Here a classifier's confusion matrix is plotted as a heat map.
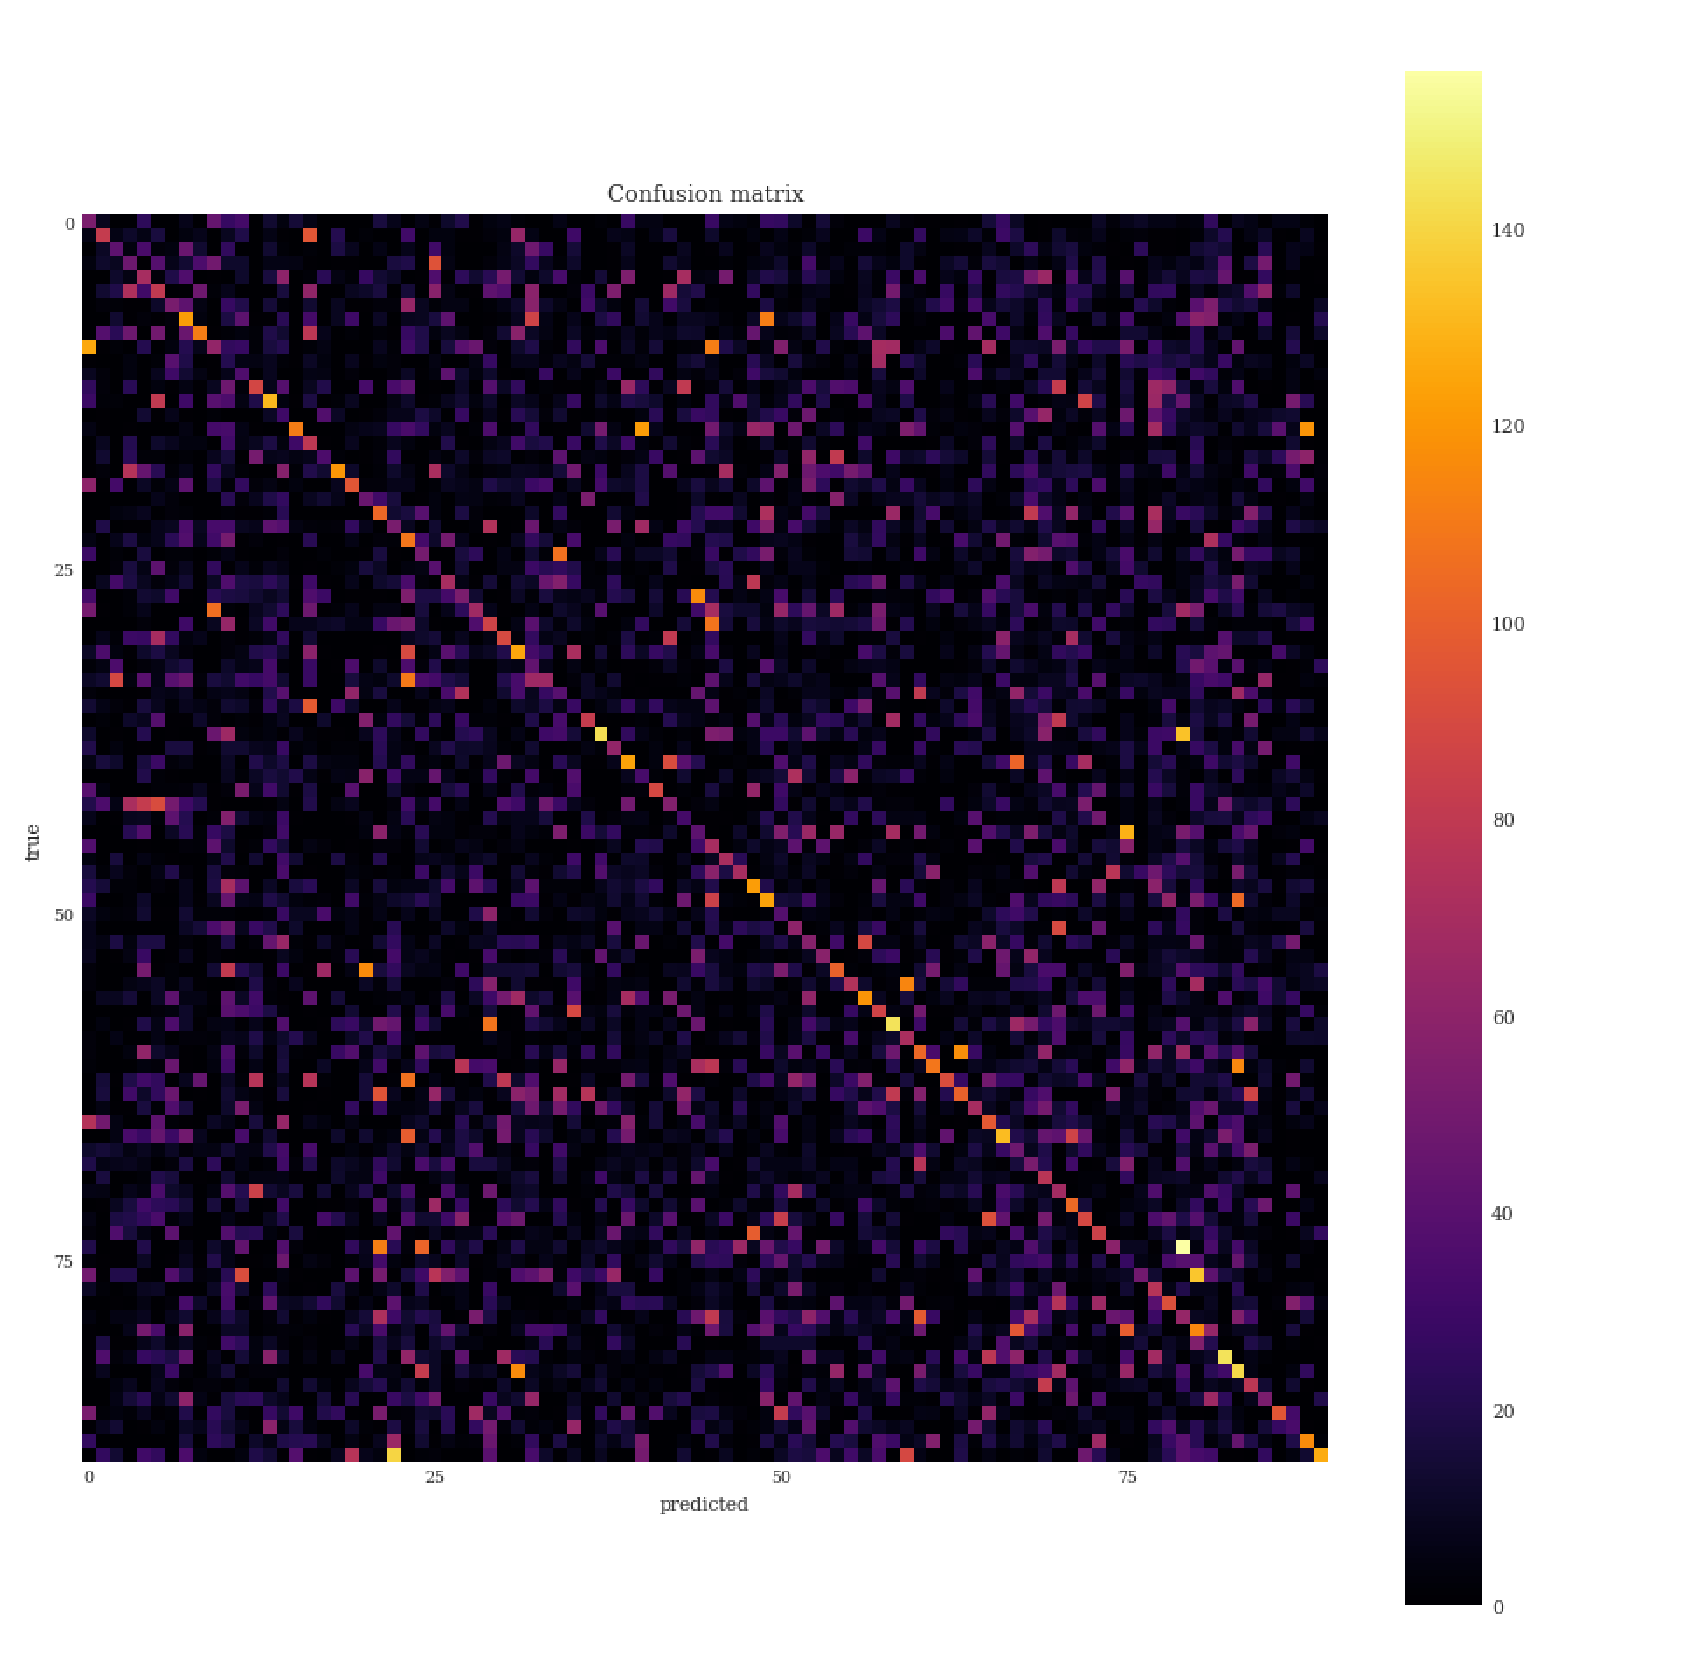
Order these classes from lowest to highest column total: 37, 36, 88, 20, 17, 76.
76, 17, 36, 20, 88, 37
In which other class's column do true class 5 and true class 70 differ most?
12
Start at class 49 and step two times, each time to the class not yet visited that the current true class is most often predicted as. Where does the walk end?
31
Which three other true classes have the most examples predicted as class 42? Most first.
39, 30, 5
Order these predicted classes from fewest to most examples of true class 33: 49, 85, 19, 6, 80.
49, 19, 80, 6, 85
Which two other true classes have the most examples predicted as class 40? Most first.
15, 22
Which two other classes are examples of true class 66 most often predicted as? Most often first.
23, 71
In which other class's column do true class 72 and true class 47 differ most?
65
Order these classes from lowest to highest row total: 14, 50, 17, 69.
50, 69, 14, 17
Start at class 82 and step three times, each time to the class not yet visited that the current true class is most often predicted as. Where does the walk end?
9
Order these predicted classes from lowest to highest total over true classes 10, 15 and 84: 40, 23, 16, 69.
16, 23, 69, 40
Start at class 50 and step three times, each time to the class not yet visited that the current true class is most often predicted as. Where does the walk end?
75
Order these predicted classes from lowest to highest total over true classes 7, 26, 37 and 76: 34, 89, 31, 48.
89, 31, 34, 48
